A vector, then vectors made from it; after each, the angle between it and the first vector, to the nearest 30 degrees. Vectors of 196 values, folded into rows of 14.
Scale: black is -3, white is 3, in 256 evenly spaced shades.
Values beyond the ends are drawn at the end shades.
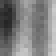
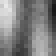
150 degrees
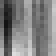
30 degrees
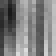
30 degrees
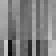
90 degrees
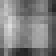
150 degrees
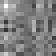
120 degrees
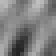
120 degrees
